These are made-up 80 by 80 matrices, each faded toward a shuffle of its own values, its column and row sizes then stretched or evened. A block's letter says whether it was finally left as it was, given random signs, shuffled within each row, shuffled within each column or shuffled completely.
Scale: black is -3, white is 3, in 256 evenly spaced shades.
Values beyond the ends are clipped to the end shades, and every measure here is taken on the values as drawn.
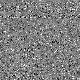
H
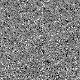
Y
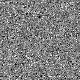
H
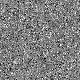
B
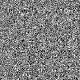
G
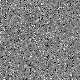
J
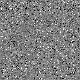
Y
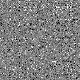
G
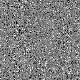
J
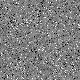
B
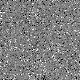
Y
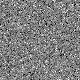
B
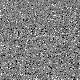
H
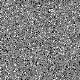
J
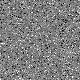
B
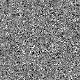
Y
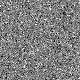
B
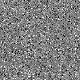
G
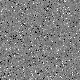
B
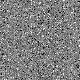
J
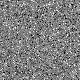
B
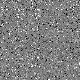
Y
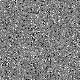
J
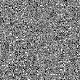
G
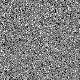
J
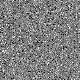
J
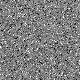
B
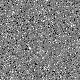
B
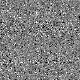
Y
